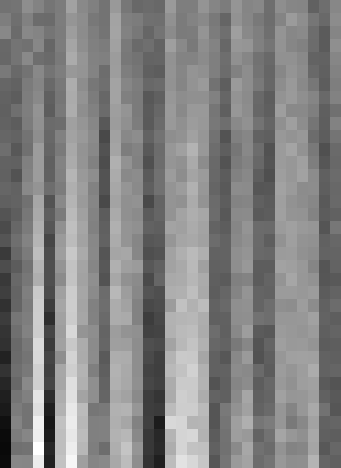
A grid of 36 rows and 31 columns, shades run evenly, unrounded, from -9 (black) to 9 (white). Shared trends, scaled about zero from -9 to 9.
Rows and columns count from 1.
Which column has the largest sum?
7
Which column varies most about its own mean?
4
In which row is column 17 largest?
36
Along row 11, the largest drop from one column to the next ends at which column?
10
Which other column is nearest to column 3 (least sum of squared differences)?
9
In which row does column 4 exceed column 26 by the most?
35
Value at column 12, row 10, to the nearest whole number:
1
